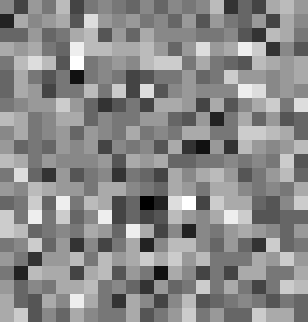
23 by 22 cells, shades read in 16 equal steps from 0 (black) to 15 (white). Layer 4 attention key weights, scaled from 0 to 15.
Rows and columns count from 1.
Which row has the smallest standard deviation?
14
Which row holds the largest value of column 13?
15
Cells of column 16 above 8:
10
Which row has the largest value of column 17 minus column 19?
16
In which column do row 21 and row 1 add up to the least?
19
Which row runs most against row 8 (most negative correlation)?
4
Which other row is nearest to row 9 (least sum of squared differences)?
12
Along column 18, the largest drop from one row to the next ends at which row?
5
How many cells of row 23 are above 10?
3
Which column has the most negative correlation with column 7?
20
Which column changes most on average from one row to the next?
11
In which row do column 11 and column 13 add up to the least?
21
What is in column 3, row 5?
13
